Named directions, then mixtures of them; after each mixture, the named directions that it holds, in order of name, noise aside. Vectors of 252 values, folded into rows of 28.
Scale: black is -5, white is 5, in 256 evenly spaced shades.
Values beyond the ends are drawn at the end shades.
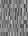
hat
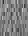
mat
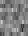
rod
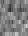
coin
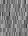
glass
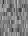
coin, mat.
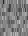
coin, glass, mat.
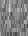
coin, glass, hat.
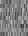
hat, rod.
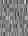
glass, hat, mat.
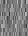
glass.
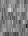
coin.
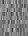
mat.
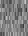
coin, hat, rod.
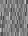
glass, hat.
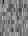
coin, mat.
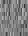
glass, hat, mat.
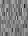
glass, hat, mat.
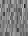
hat, mat.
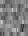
rod.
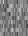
coin, hat, mat.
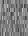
mat.
